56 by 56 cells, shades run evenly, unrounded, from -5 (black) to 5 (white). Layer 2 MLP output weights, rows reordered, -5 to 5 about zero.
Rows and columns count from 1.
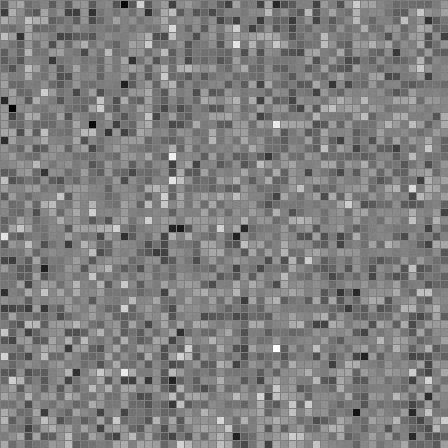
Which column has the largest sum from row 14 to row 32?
4
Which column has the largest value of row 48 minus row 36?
54
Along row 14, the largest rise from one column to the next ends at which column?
3
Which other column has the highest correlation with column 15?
28
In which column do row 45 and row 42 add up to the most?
1
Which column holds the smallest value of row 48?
22
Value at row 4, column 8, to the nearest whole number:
0
